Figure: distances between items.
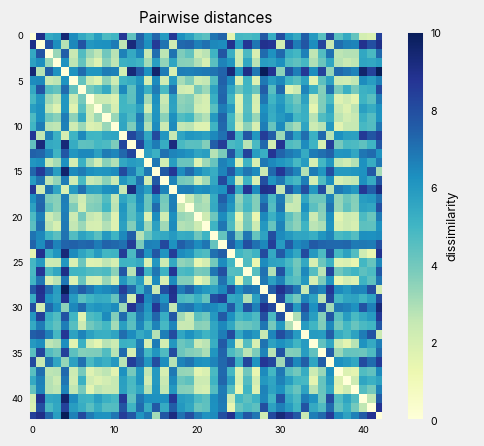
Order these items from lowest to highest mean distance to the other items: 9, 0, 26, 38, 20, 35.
20, 38, 9, 35, 26, 0
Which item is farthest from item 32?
42
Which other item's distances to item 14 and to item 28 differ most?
16
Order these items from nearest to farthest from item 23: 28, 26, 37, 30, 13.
13, 30, 28, 37, 26
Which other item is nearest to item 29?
12
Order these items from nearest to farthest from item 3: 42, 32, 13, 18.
18, 32, 13, 42
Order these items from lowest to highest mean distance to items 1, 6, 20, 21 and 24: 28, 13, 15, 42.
13, 15, 28, 42
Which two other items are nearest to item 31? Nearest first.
6, 19
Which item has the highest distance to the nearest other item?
23
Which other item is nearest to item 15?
28
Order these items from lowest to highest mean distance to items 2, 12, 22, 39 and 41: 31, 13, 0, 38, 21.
21, 38, 0, 31, 13
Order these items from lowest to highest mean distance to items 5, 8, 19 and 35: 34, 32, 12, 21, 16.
21, 34, 16, 32, 12
